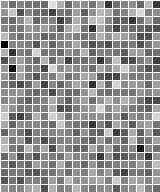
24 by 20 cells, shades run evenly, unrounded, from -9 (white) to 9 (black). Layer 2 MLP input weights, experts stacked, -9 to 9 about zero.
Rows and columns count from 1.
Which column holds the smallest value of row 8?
15
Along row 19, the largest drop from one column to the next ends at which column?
19
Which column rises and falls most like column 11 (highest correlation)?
7
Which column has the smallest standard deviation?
11
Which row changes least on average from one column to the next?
12
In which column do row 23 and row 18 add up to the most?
6
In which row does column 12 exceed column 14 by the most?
17
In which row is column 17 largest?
3
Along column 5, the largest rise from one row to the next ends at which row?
8
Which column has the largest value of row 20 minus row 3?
13
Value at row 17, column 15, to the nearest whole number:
5
